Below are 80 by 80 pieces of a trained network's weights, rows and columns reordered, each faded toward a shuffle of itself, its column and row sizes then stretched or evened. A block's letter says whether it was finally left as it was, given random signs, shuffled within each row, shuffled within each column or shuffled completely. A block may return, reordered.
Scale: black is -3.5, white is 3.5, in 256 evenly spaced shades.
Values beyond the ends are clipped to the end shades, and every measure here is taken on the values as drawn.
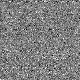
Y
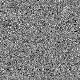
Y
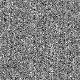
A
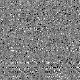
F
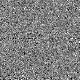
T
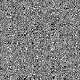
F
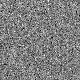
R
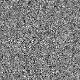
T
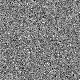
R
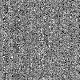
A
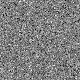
R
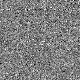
Y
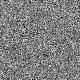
R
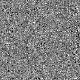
T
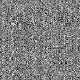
F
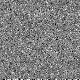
Y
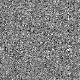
T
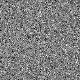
A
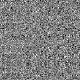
F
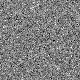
R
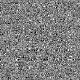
F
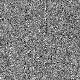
A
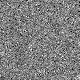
R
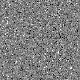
A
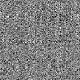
F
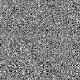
F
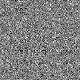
F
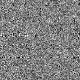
T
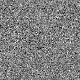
Y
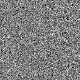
T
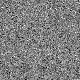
R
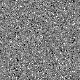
A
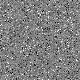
A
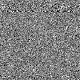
Y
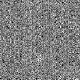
F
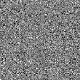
F
